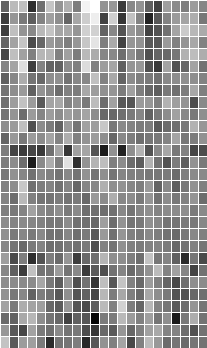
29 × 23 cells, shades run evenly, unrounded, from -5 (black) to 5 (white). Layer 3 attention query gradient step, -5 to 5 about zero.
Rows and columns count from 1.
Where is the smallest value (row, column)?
27, 11
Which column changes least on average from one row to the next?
16
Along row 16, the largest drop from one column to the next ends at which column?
4
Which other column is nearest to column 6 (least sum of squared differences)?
2
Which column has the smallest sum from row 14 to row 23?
9
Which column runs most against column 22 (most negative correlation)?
18
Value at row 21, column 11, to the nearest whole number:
-2
